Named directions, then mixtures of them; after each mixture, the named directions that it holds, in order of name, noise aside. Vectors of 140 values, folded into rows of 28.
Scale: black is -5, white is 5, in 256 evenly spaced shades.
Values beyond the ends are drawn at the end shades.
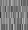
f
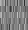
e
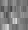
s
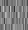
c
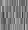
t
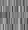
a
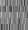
a, e, f.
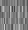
a, c.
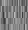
t.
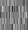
a, c, f.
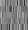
e.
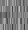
a.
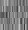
a, t.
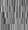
c, t.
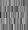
a, f.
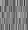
c, e.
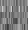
a, s.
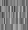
a, c.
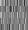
e.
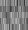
a, e, s.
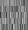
a, f.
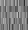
a, e, f.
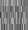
c, f.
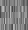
a, c, f.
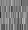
f.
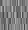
t.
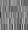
f.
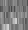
c, s.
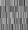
a, e, f.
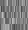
c, s, t.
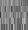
f.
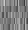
a, e, t.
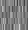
a, c, e.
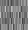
f.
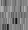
s.
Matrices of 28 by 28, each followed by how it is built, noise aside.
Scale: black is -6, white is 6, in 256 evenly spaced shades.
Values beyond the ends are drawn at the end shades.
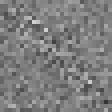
banded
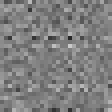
low rank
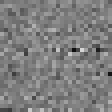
uneven rows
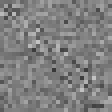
banded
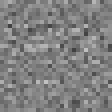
low rank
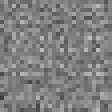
low rank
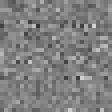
uneven rows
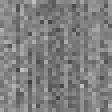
blocks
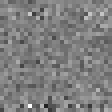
uneven rows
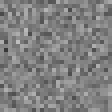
noise
